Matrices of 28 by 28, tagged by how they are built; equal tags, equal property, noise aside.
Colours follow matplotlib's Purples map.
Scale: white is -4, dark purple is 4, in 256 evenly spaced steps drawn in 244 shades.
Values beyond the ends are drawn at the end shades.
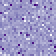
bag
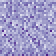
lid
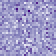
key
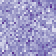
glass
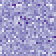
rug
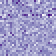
rug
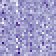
key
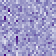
key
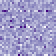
rug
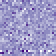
rug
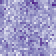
glass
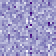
key
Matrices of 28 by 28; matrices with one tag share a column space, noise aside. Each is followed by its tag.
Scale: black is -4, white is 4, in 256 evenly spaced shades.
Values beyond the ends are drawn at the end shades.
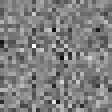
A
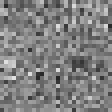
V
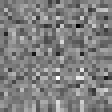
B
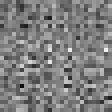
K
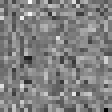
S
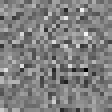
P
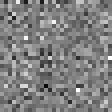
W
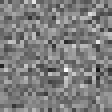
P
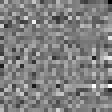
W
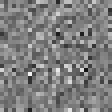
P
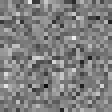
W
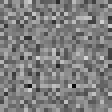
W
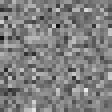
B
